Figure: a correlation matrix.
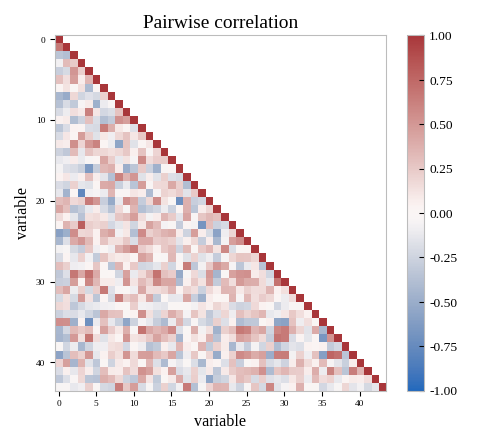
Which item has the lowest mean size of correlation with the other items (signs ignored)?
33
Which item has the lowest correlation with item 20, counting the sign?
16
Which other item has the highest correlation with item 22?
26
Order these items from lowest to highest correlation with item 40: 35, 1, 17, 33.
17, 33, 35, 1
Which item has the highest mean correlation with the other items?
36
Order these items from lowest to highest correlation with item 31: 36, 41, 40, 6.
40, 41, 36, 6
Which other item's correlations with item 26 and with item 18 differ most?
10
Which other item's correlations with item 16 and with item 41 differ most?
39
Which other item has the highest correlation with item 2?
29
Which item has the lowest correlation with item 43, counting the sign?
18
